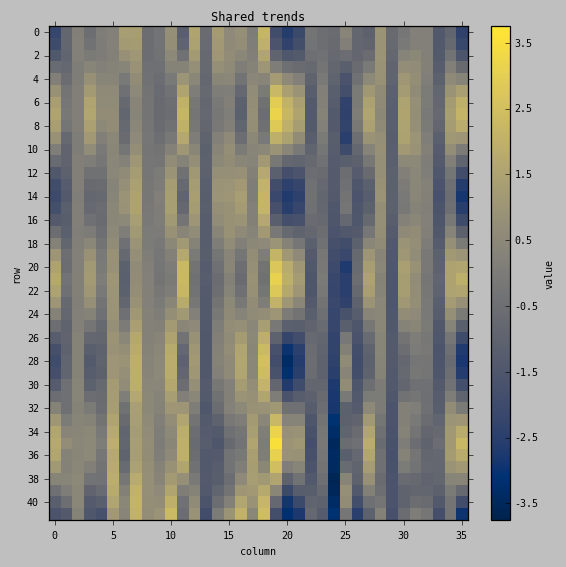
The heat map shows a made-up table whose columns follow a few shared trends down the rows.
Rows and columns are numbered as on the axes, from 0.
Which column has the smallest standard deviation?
2
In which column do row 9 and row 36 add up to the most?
19
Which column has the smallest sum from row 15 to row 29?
24
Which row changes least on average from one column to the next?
3
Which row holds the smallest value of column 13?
41
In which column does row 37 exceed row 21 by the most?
25
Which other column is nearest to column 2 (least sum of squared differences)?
8
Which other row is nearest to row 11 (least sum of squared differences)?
17
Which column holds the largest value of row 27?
18
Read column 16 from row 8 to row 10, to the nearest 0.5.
-1 -0.5 0
